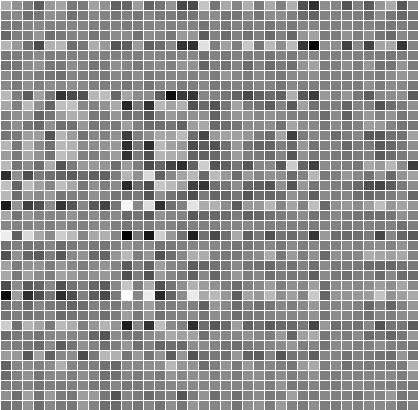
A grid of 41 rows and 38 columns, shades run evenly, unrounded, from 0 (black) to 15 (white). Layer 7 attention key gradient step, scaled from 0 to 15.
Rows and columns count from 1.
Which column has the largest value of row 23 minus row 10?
16
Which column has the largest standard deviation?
12
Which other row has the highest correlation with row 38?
41
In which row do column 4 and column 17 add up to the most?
14
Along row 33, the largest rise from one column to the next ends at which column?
15
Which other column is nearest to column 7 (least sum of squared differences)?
22
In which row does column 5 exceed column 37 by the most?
5
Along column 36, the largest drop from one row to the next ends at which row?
18
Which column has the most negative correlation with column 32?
6
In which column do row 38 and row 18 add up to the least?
1
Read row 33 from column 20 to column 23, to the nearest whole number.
5 6 9 6
